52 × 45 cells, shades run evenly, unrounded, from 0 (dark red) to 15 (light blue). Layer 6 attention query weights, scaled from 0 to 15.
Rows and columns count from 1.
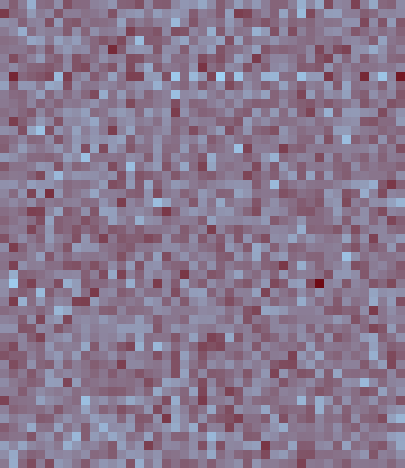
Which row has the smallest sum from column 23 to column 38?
47
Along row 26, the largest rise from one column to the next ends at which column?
25
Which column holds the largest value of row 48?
12
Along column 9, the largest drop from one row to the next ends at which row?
34
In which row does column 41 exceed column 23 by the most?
43
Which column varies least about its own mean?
33
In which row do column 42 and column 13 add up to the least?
35
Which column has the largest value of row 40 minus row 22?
6
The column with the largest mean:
7
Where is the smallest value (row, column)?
32, 36
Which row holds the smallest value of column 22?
15
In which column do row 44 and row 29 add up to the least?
26
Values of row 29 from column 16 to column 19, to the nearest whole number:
10 7 11 5
